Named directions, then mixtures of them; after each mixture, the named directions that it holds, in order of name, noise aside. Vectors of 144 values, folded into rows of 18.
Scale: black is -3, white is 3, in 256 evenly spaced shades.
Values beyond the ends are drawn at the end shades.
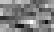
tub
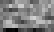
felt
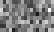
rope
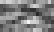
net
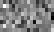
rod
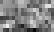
felt, net, tub.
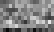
felt.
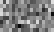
rod, rope, tub.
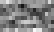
felt, net.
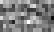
net, rod.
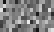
rod, rope.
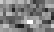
net, rod, tub.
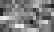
net, tub.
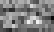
felt, net, rod.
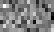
rod.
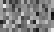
rod, rope.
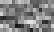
tub.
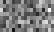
rope.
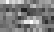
net, tub.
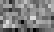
felt, rod.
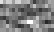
net, tub.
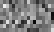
rod.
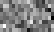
rod, rope, tub.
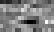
net, tub.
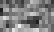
felt, rope, tub.
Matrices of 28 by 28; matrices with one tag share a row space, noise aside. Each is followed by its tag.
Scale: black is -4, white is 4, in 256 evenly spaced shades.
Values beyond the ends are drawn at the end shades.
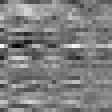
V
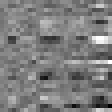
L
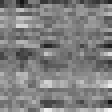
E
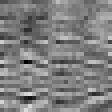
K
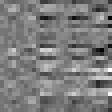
L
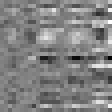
L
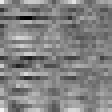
V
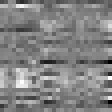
E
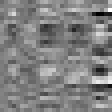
L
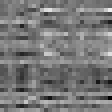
E
